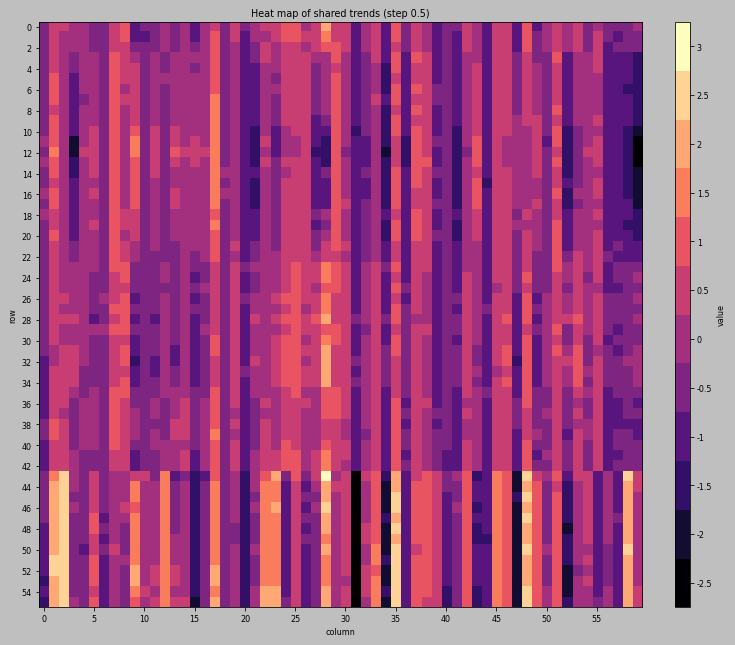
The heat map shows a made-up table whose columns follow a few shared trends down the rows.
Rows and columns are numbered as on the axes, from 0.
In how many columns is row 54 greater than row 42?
30
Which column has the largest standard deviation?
58
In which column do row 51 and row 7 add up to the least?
31
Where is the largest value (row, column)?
43, 28
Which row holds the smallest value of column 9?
32
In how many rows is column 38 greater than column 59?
47
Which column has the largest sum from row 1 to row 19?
17
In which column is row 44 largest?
2
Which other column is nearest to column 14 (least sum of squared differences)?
19
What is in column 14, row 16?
0
